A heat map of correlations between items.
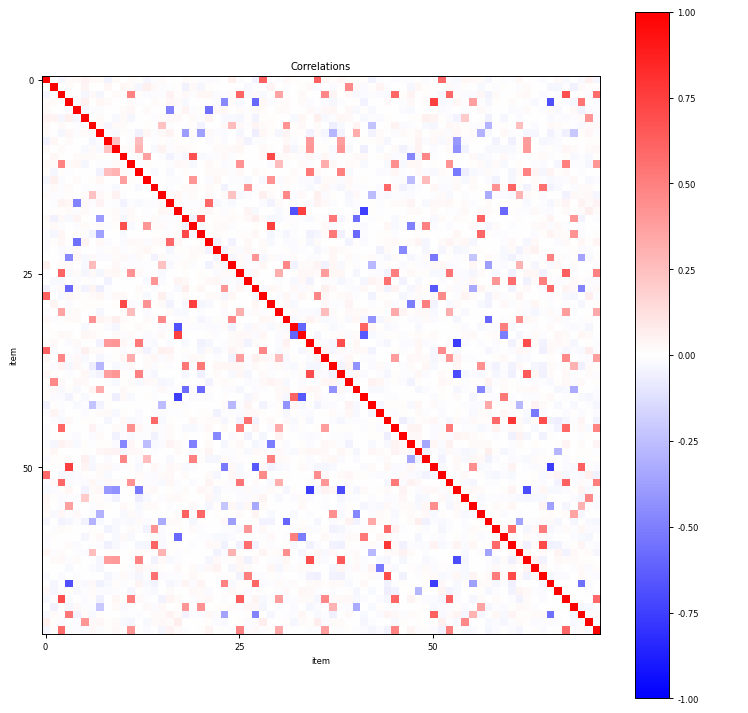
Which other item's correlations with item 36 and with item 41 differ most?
17
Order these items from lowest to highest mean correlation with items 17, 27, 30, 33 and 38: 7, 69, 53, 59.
59, 53, 69, 7
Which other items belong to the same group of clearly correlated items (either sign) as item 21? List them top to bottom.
4, 16
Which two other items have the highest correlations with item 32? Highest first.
41, 59
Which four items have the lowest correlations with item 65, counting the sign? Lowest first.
50, 3, 69, 55
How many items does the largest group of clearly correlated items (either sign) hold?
9
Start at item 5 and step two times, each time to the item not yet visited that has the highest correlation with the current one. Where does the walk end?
54
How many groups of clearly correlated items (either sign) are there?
15
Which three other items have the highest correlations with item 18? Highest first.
20, 56, 37
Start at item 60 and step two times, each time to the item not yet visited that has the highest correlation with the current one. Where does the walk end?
64
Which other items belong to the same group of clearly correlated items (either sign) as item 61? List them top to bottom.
6, 15, 24, 31, 42, 57
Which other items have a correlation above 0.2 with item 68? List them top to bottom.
18, 20, 37, 56
